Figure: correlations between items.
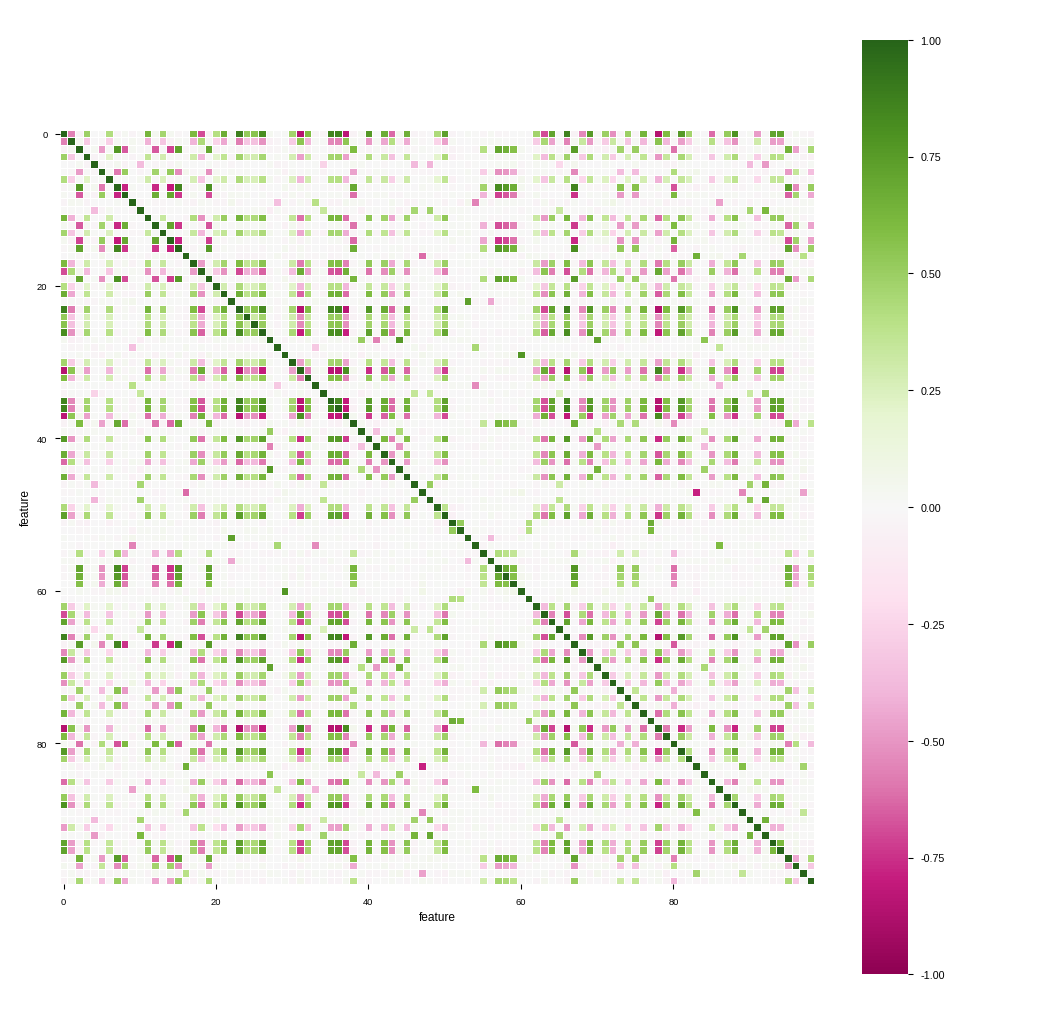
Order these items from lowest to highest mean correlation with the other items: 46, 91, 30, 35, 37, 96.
37, 91, 96, 46, 30, 35
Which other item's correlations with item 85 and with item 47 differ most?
83
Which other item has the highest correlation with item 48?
92
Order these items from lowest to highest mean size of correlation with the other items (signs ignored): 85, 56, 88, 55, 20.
56, 55, 20, 85, 88
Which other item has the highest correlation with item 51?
77
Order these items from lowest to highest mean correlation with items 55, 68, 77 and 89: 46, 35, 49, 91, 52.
35, 49, 46, 91, 52
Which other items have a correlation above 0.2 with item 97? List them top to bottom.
16, 83, 89
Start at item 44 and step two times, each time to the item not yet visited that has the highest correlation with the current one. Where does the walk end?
70
